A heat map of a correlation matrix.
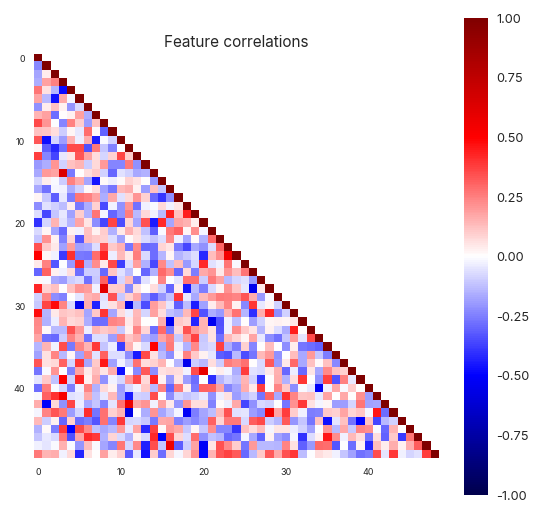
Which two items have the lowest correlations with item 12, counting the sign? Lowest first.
36, 2
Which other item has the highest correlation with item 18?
19
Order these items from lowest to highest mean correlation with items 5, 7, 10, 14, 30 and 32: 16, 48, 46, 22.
22, 16, 48, 46
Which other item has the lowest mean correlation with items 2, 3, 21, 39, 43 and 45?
4
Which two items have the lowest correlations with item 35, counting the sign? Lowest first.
44, 10
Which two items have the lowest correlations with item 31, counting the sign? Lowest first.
26, 20
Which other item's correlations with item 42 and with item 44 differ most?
39
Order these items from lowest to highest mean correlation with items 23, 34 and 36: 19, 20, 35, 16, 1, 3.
35, 3, 20, 1, 16, 19
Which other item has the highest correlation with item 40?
27
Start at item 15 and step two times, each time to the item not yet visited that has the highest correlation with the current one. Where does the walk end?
38
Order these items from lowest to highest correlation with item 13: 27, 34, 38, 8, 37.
34, 27, 37, 8, 38
